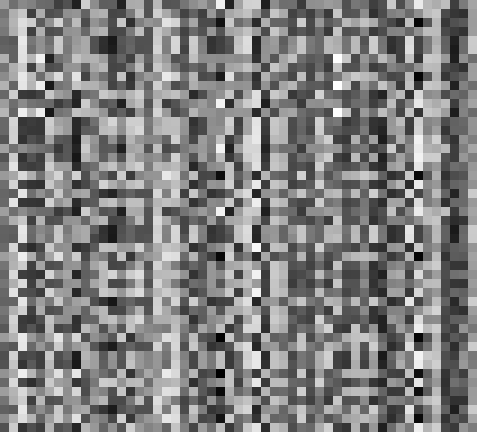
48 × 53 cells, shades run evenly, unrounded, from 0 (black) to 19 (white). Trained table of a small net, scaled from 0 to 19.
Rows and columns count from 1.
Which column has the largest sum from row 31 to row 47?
20
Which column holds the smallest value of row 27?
13
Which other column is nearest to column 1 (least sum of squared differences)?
41
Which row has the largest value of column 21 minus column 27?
28
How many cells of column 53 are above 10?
39
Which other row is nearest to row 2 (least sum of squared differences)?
45
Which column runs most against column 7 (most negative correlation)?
48
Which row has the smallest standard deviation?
8
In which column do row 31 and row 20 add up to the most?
19
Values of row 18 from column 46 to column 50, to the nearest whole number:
9 18 15 15 6
